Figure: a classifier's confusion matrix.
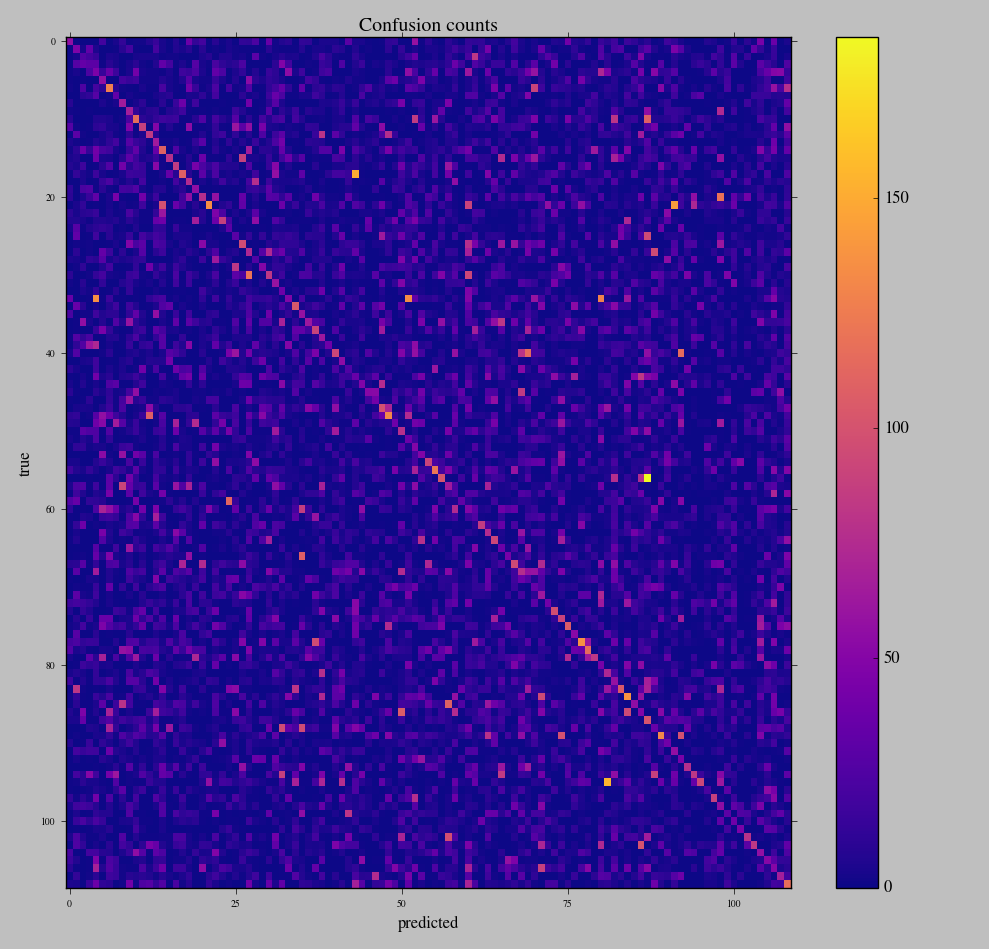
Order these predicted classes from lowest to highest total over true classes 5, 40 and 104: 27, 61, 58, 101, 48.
101, 61, 48, 58, 27
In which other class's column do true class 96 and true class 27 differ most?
88
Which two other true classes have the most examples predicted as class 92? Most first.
40, 89
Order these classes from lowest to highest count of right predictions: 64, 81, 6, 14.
81, 64, 14, 6
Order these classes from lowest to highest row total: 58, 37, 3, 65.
65, 58, 3, 37
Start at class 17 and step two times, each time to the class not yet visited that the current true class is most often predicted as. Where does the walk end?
86
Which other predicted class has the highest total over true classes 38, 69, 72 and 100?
106
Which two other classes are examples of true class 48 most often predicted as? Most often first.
12, 51
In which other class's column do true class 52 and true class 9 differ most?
98
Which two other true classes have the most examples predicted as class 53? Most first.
64, 92
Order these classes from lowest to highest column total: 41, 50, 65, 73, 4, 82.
73, 41, 65, 50, 4, 82
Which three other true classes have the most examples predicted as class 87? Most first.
56, 10, 25
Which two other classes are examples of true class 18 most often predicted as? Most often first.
28, 58
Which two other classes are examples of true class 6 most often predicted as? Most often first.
70, 108
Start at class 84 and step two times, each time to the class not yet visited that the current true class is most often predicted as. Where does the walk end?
80
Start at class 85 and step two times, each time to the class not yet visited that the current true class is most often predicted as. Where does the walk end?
8
